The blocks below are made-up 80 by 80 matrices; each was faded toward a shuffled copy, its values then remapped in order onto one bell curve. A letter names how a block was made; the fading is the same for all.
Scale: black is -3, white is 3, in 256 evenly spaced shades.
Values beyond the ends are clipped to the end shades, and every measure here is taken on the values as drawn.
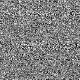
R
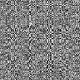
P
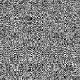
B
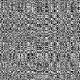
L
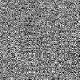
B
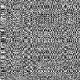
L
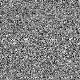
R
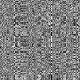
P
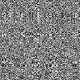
B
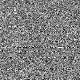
R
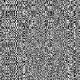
P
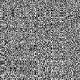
B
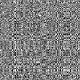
L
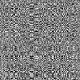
L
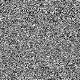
R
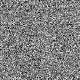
R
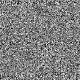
R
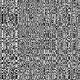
P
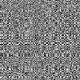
L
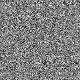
R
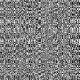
P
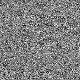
R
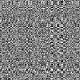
L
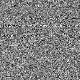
R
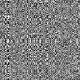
P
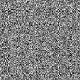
B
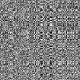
L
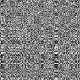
L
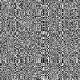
P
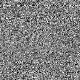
R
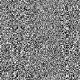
B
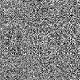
B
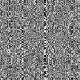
P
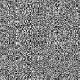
B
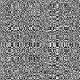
L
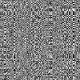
P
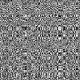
L
